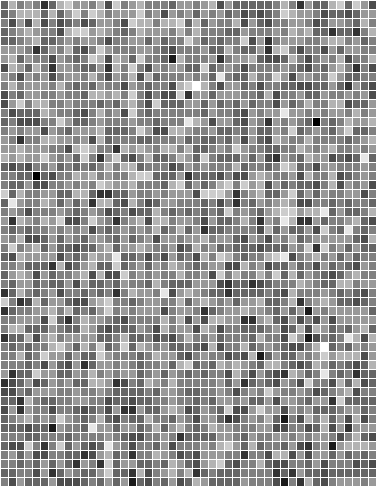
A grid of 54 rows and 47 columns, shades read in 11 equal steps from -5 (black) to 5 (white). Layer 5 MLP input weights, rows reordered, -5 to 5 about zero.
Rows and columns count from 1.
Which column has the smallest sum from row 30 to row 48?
36
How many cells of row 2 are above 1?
10
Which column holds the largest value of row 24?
41
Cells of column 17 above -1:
36
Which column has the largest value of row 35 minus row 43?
31
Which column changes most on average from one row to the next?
44
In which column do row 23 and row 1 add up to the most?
2
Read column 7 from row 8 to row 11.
-3 -2 0 0
